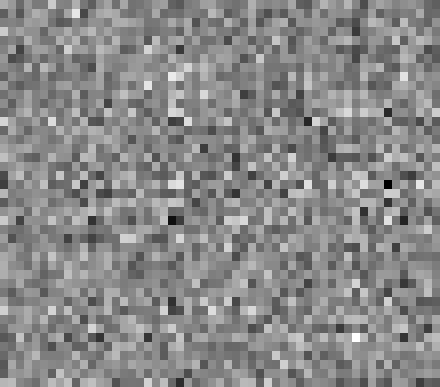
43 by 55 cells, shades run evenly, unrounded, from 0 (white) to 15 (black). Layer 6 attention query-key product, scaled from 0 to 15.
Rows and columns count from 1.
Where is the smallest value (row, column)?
38, 45
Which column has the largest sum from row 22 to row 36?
22
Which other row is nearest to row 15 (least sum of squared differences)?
42
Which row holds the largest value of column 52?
20
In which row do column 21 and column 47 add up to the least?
35
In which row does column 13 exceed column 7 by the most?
14
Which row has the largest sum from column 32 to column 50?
6
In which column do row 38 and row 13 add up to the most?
19
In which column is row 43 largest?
23
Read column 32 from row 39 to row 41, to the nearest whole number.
6 9 9
